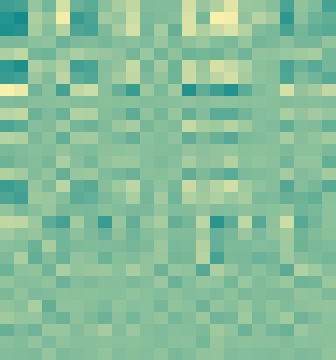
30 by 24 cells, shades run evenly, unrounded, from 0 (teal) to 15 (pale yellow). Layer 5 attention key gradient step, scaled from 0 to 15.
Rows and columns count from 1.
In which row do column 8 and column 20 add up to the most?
2
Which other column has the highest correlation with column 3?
18
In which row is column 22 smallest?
19
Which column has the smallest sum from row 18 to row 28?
16
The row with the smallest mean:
22
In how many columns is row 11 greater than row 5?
11
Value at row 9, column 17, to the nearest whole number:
8
